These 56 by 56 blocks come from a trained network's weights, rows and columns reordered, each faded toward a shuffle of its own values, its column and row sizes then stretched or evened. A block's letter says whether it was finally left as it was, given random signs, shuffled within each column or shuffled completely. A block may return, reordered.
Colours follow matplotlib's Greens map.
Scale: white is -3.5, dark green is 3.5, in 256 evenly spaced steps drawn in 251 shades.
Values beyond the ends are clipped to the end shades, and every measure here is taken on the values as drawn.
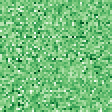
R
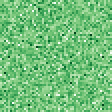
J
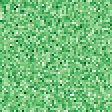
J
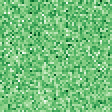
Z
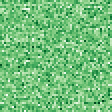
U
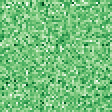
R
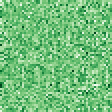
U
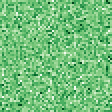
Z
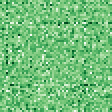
R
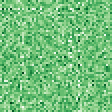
U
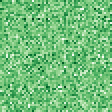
R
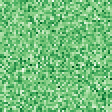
R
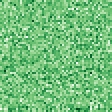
U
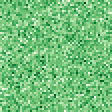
J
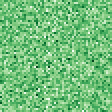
Z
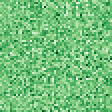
U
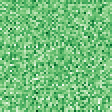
U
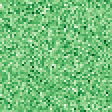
Z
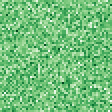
J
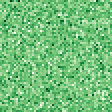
J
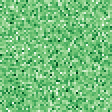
Z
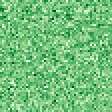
U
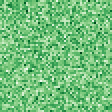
J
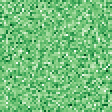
J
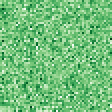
U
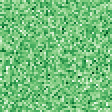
J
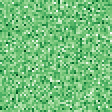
Z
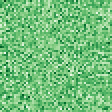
U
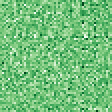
U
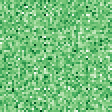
R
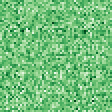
U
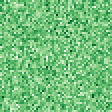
J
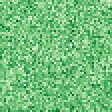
Z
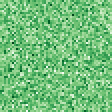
Z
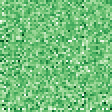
R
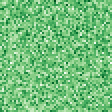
J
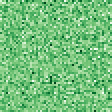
R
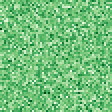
J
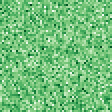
J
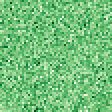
J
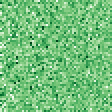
Z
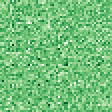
U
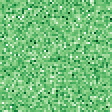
J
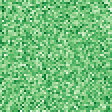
R
